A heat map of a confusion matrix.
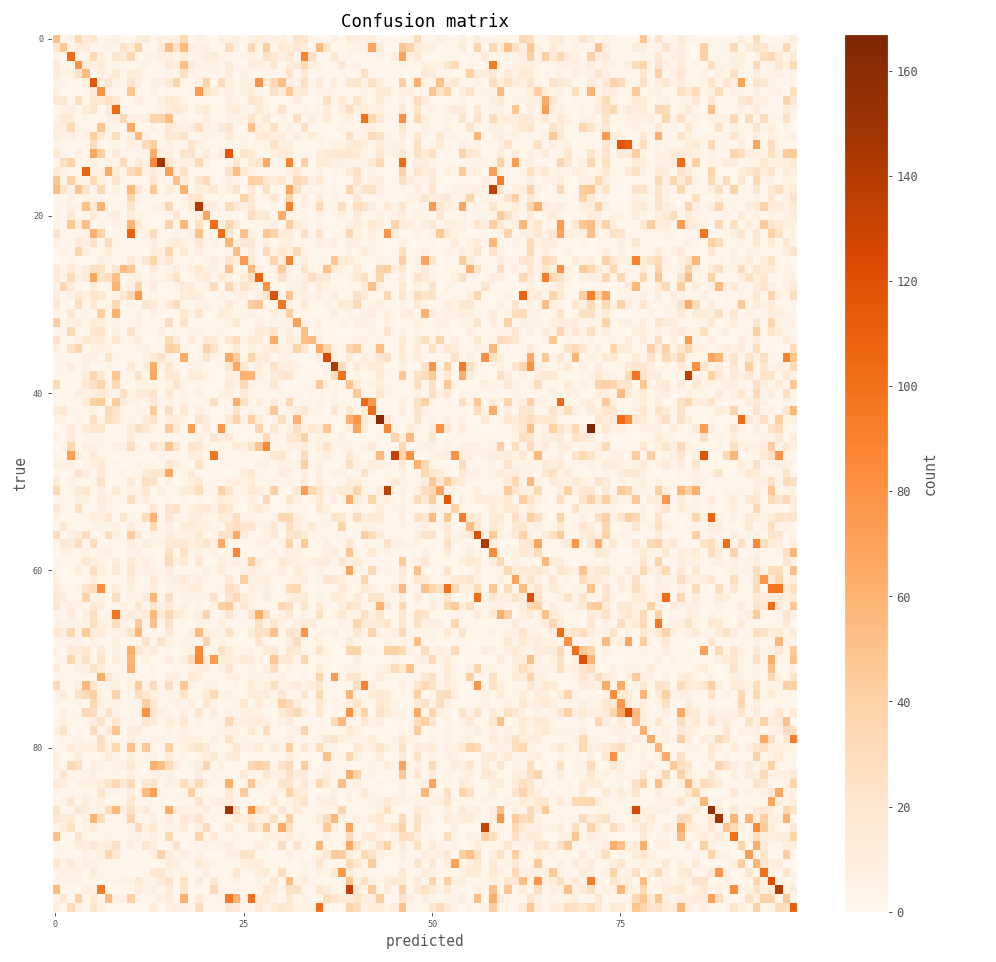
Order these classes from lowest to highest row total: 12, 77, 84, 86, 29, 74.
86, 12, 77, 74, 84, 29
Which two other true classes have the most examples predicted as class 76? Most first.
12, 43
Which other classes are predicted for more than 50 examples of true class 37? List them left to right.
13, 24, 50, 54, 63, 85
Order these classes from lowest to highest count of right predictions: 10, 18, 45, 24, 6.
18, 45, 24, 10, 6
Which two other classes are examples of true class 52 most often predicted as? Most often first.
81, 39
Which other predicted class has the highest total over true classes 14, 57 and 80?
31
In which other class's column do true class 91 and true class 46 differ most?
28
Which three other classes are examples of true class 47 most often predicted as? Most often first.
45, 86, 21
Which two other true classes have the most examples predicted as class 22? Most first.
44, 57
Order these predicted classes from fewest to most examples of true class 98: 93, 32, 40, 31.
32, 31, 40, 93
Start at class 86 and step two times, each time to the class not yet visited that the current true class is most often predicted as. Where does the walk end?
71
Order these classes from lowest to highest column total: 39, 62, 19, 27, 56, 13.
27, 56, 62, 19, 13, 39
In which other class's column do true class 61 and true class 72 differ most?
94
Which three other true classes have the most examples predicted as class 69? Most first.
57, 36, 90
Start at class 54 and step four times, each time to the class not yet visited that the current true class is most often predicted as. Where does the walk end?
24
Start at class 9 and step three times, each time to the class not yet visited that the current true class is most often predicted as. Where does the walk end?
33
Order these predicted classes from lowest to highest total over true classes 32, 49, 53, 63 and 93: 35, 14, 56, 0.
14, 35, 0, 56
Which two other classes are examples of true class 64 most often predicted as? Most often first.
95, 43
